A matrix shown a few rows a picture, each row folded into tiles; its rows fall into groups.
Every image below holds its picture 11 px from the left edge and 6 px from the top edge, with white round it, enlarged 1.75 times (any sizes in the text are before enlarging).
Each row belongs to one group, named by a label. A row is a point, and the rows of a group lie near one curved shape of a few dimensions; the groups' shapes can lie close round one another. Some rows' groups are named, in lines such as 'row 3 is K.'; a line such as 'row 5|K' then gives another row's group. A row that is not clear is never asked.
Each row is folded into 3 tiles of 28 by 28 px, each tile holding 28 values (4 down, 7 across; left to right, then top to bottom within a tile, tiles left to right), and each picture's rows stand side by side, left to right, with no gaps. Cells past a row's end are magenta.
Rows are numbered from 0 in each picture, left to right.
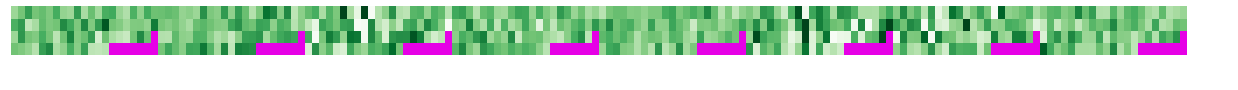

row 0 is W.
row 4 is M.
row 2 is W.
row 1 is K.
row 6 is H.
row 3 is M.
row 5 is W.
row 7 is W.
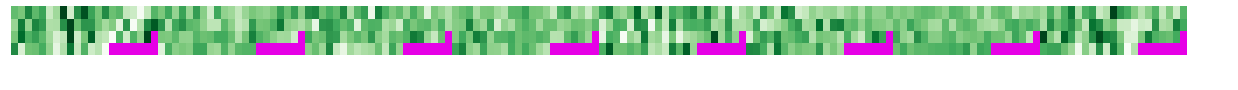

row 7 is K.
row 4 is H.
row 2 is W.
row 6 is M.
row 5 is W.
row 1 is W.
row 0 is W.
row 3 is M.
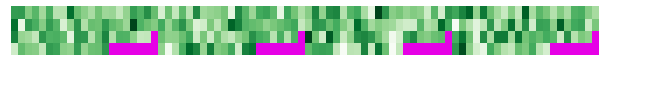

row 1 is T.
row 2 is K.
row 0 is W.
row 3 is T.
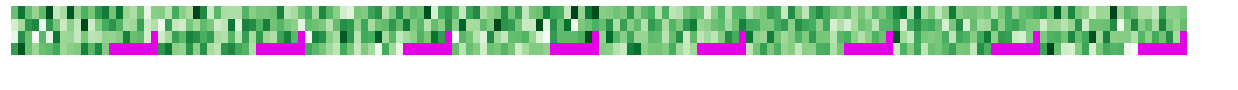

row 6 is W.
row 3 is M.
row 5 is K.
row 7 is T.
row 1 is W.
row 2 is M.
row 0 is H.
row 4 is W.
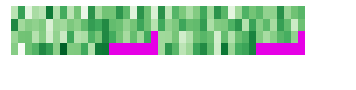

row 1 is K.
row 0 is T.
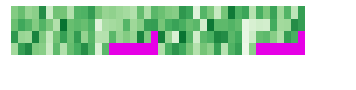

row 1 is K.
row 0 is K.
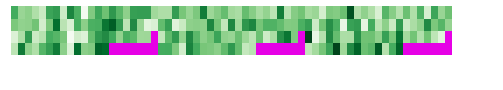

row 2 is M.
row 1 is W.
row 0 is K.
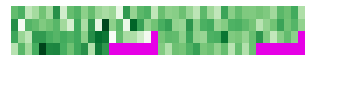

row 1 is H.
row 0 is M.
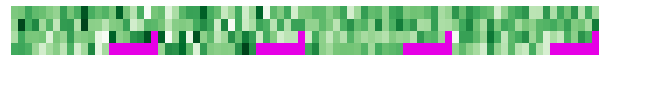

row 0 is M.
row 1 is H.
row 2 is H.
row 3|M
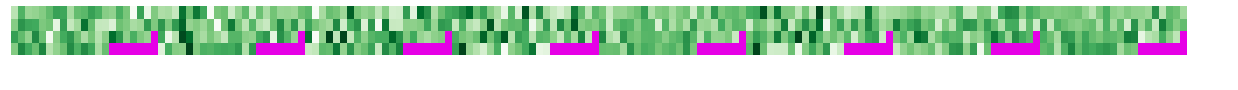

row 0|M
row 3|T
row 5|T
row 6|H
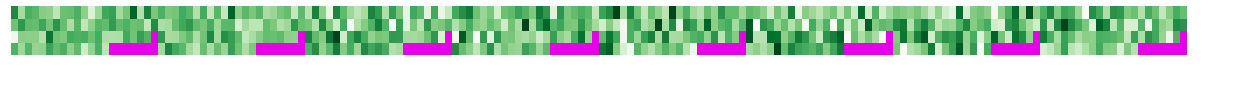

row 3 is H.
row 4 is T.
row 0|M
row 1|K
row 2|M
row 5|M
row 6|H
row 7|W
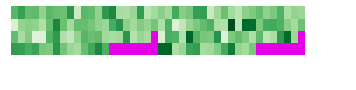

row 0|H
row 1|W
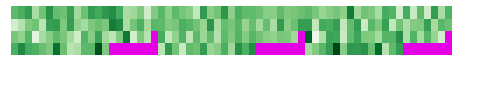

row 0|H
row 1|K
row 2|M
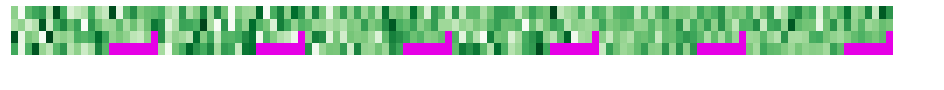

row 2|T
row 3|H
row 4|K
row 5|M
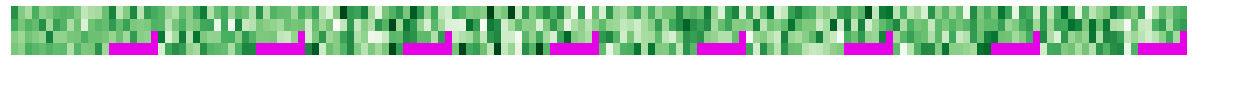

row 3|H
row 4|T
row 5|M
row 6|T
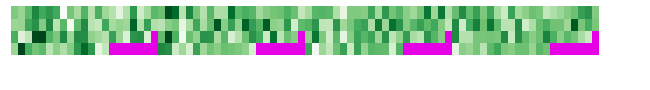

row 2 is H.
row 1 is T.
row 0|T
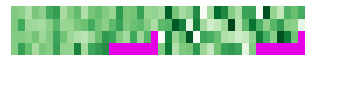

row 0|K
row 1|H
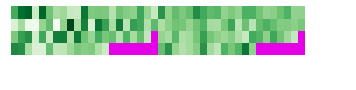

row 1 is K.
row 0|T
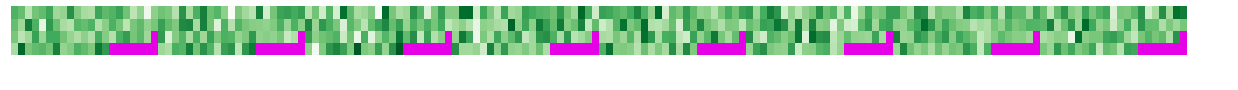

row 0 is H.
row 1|M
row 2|T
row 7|M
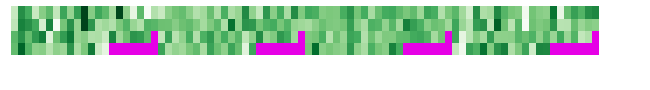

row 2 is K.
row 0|M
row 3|M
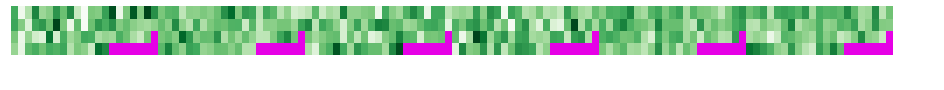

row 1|M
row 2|T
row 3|T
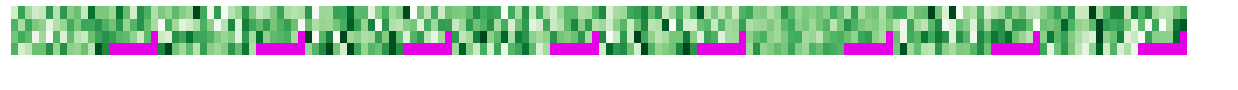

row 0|T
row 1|W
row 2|H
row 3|T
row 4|H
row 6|W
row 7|W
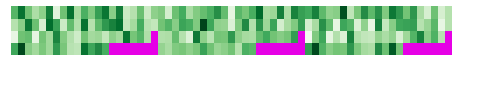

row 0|H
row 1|M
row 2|H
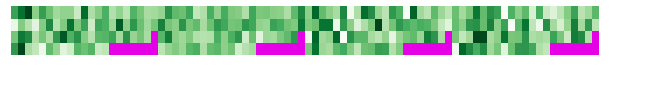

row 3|T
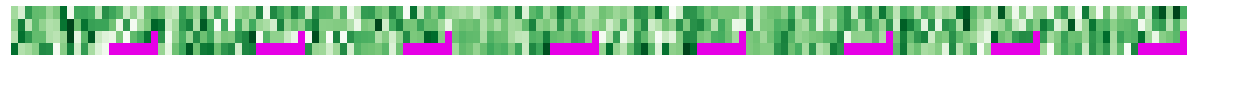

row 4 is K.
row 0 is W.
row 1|M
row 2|H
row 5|M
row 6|M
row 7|H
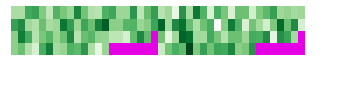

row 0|W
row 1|T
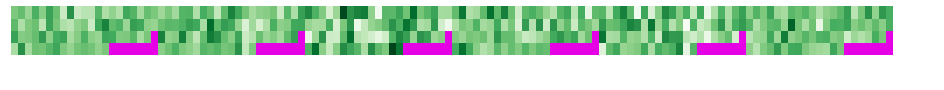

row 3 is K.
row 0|W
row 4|K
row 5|M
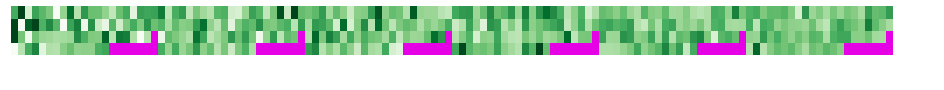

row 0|W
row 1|M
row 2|M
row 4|H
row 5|W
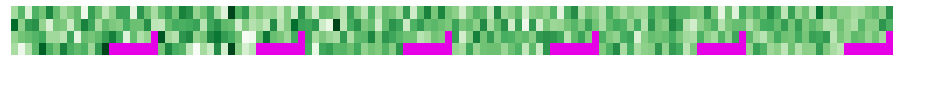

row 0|T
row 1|K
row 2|H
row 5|K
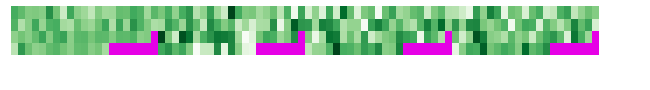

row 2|T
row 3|T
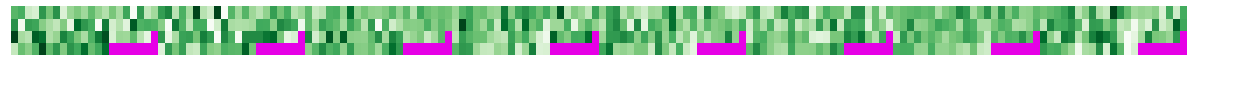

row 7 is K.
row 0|M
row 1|W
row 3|M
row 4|M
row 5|K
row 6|M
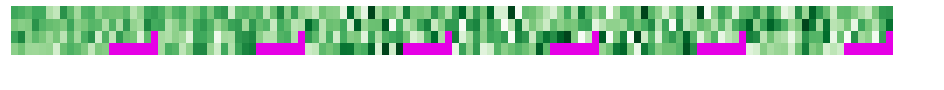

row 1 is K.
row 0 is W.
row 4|H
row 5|W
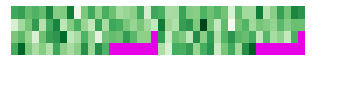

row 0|K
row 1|M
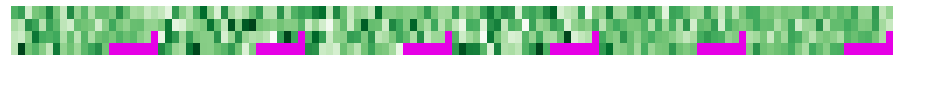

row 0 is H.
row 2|T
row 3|H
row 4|K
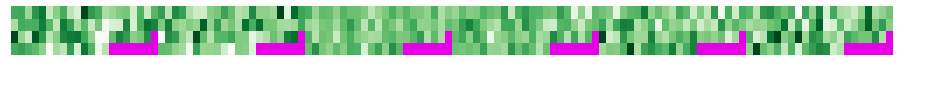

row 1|M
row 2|H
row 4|M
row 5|T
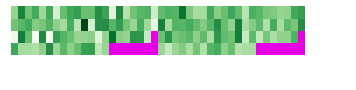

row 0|H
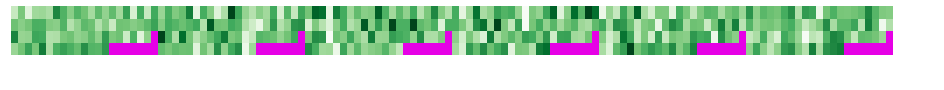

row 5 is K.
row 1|K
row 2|T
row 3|M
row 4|T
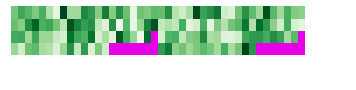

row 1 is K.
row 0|W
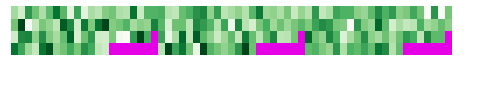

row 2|M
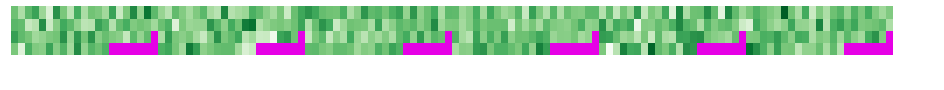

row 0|H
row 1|W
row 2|H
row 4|T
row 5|W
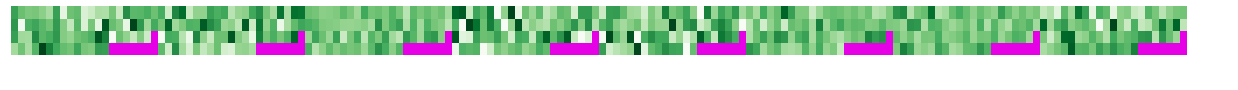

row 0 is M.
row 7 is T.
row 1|M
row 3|W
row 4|H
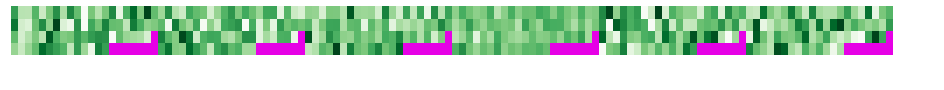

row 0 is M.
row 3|H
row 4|W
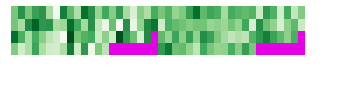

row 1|K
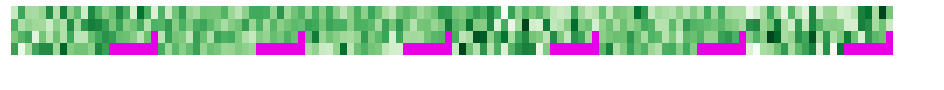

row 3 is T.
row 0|T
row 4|W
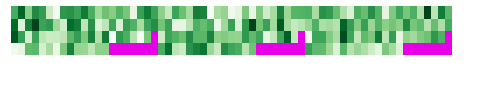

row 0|W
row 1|W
